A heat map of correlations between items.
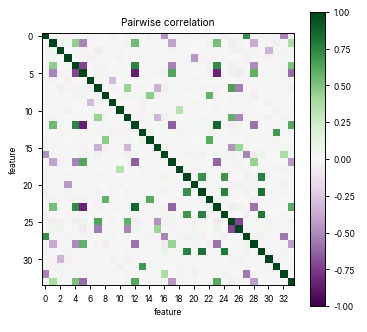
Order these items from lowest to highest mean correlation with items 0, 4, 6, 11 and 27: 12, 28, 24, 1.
28, 24, 1, 12
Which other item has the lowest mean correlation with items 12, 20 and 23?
5
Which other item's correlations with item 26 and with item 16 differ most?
25
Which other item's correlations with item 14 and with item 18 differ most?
22
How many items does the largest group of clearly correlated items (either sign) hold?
8
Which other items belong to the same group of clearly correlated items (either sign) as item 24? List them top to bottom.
19, 21, 29
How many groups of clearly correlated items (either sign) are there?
10
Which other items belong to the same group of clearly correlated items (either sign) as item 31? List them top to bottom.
13
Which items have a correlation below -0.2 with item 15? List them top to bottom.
7, 11, 25
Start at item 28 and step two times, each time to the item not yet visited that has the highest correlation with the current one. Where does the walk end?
17
